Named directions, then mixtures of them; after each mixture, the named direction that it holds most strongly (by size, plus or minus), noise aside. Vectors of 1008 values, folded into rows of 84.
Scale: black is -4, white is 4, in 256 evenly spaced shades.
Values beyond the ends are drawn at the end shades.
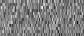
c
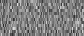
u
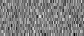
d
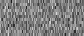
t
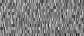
c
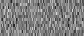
t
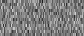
u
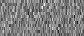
c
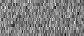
t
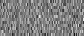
d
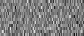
d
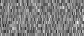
u
